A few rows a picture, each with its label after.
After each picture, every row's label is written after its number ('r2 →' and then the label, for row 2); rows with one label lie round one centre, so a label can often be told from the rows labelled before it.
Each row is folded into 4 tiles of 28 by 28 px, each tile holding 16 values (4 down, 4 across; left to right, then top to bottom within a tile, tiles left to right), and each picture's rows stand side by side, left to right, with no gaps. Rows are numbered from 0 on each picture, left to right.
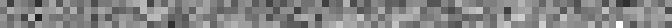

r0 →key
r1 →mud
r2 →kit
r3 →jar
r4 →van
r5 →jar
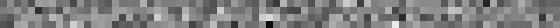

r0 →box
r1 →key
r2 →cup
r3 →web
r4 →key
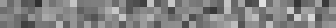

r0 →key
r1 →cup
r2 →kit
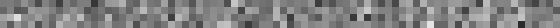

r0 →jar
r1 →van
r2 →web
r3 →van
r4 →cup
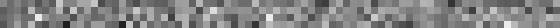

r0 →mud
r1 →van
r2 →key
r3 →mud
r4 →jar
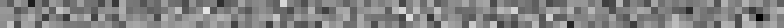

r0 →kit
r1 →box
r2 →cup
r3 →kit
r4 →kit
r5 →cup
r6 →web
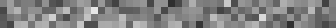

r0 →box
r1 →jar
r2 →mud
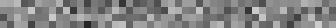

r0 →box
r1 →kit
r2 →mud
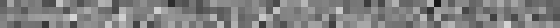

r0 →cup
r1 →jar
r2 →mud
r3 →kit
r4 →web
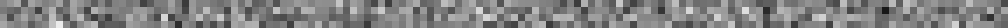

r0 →web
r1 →box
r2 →mud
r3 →key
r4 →mud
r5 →cup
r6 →key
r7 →cup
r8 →web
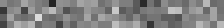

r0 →mud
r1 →kit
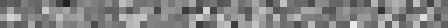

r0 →jar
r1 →box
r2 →cup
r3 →box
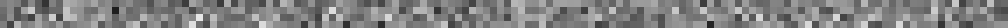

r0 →van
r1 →box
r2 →key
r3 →cup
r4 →van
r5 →mud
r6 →kit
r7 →box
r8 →cup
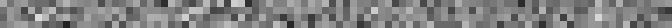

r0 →mud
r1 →cup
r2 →web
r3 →key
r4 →box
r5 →cup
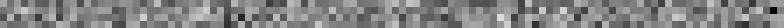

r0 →van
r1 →box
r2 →van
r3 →web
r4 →box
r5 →kit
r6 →cup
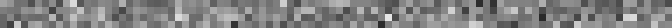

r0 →van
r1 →van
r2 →cup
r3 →van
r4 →kit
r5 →van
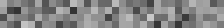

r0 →kit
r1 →mud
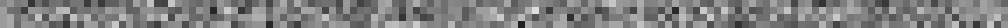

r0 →kit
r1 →cup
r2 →cup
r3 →web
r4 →cup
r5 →web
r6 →mud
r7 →key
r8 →van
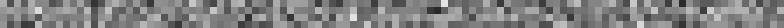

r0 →key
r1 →mud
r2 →web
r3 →jar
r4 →cup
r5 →web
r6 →key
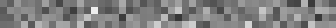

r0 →box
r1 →box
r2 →kit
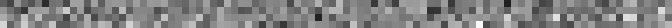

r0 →kit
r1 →box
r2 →kit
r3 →key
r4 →jar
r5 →van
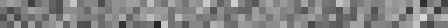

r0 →van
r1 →cup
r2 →box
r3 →box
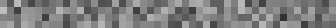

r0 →kit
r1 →mud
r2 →key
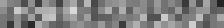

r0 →key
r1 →box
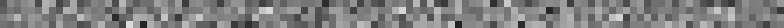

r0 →jar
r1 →box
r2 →key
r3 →kit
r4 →cup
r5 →kit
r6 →jar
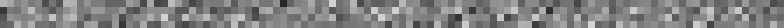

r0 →van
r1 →cup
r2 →jar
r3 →key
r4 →box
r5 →jar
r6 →kit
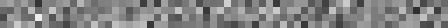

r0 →mud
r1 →kit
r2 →key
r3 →box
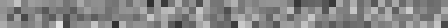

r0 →web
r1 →mud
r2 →box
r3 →key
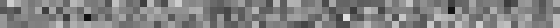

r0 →web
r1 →cup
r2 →van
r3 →van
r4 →jar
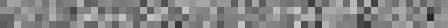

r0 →box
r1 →mud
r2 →key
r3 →key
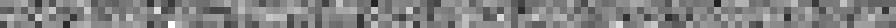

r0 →mud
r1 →jar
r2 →key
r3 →key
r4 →box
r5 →web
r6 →van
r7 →box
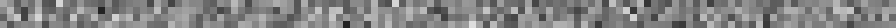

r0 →cup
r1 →jar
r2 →box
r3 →cup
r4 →kit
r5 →kit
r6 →key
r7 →kit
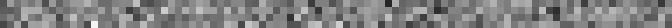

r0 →van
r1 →mud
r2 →kit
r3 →cup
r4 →web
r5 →key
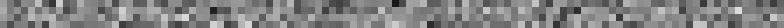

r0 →cup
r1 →cup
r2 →box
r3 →jar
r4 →key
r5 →van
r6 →kit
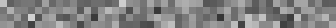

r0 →key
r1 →web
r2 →kit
